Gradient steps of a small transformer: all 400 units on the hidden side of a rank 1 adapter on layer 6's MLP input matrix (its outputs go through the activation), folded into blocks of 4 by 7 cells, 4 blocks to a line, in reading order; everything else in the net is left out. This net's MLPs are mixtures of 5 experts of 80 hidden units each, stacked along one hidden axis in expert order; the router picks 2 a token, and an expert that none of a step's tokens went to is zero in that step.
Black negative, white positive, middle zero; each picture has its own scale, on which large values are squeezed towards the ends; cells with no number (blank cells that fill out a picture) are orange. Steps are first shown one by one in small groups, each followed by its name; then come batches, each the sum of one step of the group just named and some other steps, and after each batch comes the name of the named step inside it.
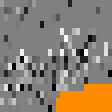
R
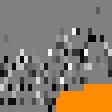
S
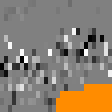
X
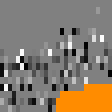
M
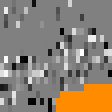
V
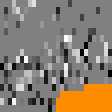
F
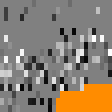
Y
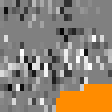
Y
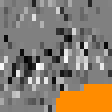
V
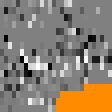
X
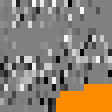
F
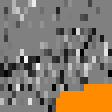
F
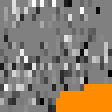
F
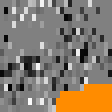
M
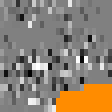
R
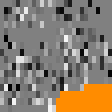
F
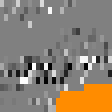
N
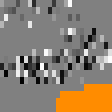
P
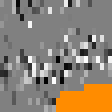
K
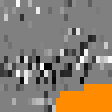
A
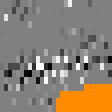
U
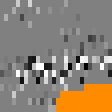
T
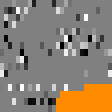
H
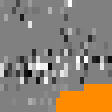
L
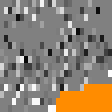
H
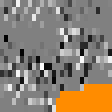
A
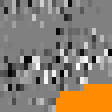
K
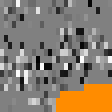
A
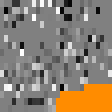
H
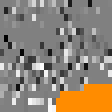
T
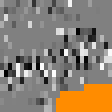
P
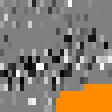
P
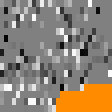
H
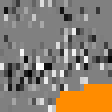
U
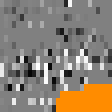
L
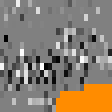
A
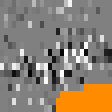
L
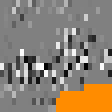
T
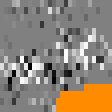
N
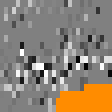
T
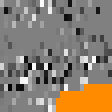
N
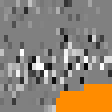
T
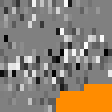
K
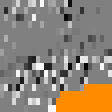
T
